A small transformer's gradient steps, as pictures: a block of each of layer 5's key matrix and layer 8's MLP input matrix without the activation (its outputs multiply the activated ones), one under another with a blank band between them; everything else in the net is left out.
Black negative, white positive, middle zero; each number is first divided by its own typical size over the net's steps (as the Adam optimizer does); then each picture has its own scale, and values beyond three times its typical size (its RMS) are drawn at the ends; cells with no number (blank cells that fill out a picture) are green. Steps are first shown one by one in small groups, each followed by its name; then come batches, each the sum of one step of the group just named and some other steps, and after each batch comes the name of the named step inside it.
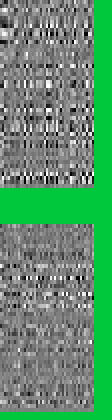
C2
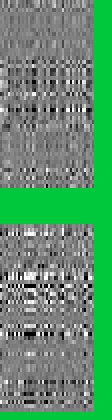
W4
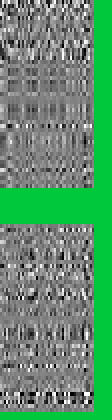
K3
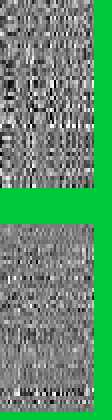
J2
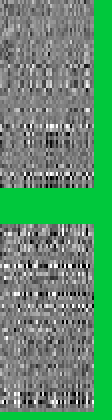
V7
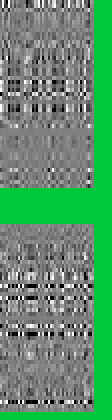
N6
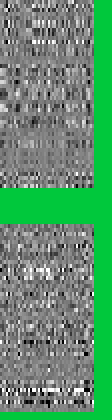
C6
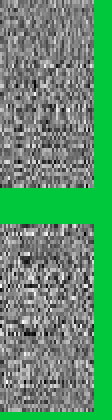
W4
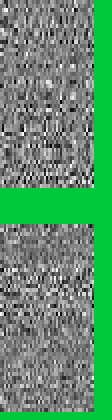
C2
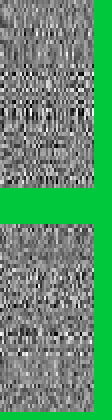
C2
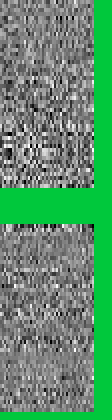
J2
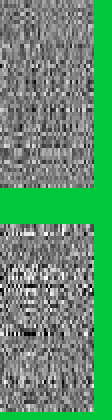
W4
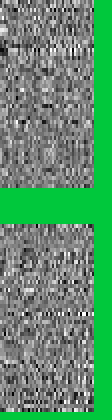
K3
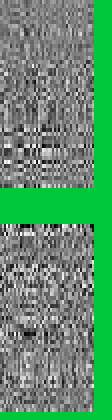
W4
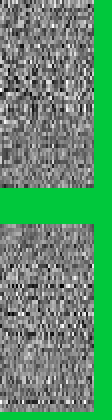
N6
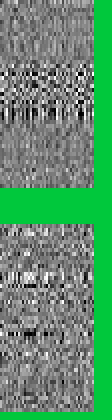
W4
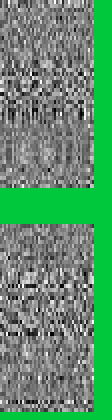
N6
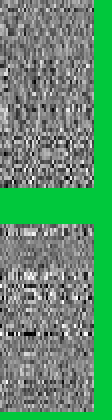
W4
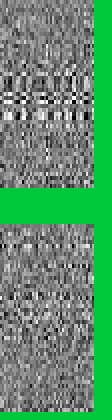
V7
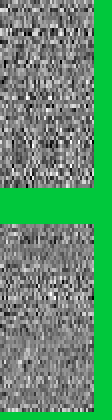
C2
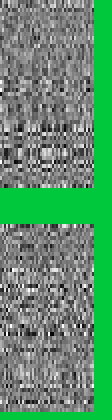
N6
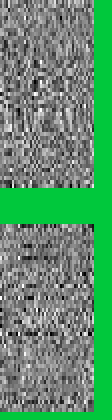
N6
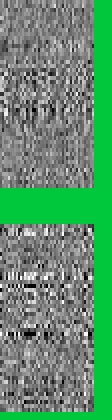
W4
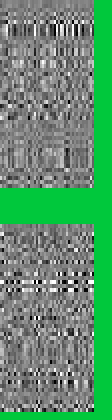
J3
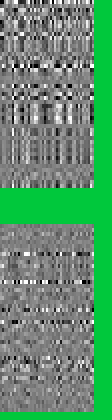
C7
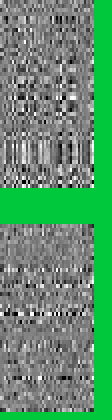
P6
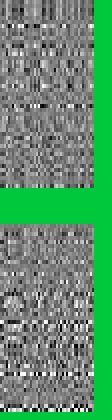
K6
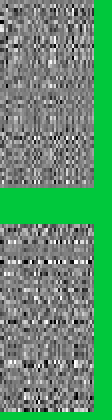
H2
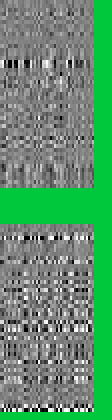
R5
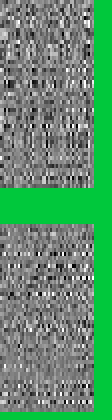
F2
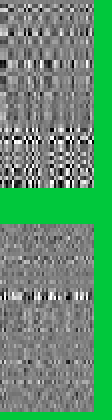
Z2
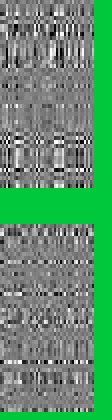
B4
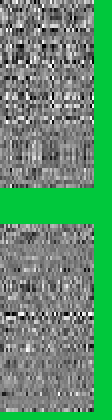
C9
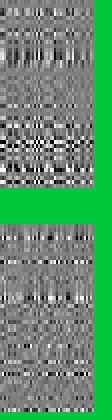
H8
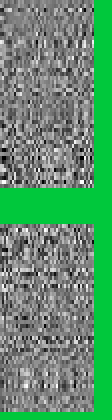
H8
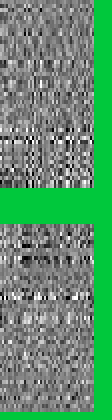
Z2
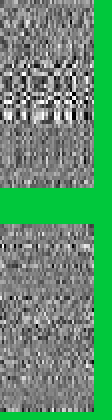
C7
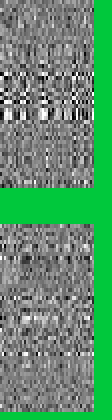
K6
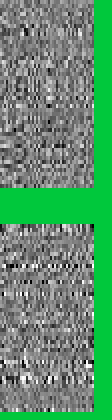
H8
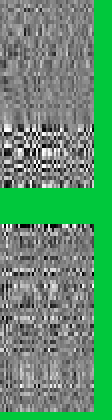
Z2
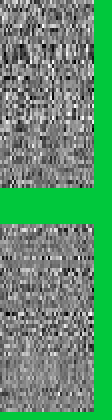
C9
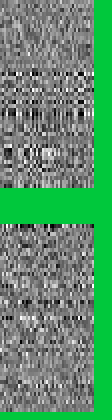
F2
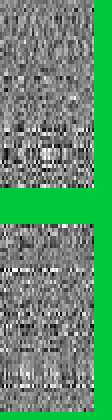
P6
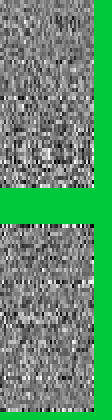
P6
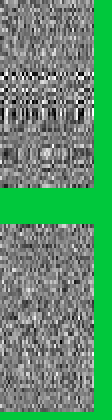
J3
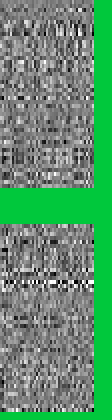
J3
